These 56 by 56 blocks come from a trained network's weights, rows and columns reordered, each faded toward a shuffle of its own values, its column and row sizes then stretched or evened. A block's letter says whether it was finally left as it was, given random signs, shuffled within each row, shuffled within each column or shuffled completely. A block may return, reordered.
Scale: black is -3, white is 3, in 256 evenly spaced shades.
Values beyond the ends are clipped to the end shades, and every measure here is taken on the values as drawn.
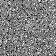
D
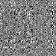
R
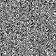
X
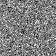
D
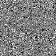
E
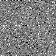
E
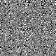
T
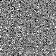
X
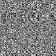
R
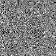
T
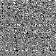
T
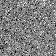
D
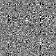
T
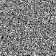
E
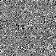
T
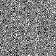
X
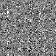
T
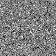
E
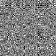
R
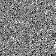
X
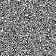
X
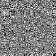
R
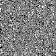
X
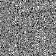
X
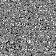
E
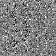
X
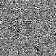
R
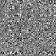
R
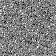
D
